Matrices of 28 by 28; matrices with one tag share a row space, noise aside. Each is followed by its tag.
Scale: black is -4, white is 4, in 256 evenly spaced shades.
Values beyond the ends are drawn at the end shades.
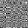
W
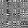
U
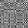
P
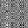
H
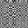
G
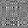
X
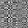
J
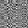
J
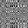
X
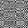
P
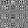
H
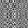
G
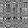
W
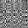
W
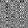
H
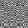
P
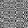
P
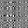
G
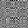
X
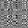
J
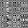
U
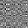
W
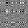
H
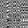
U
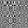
G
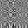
G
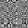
J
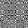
P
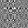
G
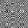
H
